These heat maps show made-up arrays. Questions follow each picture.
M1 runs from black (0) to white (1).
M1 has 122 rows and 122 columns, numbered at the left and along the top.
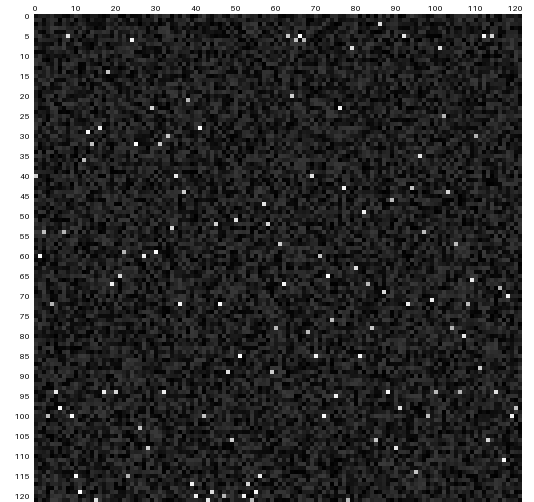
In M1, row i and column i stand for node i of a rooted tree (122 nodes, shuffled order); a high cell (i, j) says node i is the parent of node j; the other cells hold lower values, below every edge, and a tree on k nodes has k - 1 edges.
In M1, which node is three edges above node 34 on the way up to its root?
111
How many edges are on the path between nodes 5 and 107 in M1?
3
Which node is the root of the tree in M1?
121
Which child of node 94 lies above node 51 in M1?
106
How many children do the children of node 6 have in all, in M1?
5
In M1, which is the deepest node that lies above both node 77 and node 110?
43
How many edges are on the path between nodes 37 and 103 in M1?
2
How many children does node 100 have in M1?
6
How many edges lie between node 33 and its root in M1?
9
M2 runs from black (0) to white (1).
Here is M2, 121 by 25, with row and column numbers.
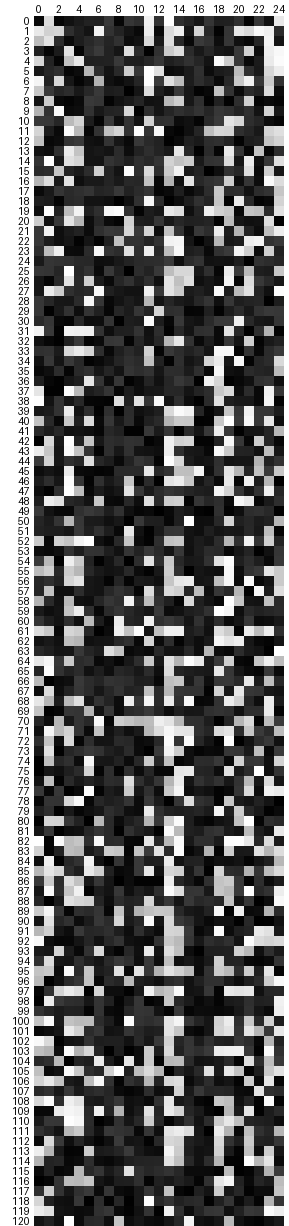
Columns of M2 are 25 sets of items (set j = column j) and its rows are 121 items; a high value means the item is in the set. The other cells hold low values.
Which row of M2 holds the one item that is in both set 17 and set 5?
36
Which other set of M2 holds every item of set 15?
19
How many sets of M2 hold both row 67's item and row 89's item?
5
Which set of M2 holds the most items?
13
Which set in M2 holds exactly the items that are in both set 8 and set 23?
10
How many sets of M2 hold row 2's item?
5
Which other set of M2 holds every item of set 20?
11
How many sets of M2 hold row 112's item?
5
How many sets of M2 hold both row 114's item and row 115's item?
1
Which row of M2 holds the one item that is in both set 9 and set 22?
61
